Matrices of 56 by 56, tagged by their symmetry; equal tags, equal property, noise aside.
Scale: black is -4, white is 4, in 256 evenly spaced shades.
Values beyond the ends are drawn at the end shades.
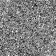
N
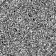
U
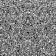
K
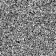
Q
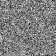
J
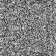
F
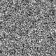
U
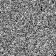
U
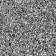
J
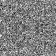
F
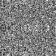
F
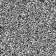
N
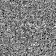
J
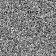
J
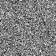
J
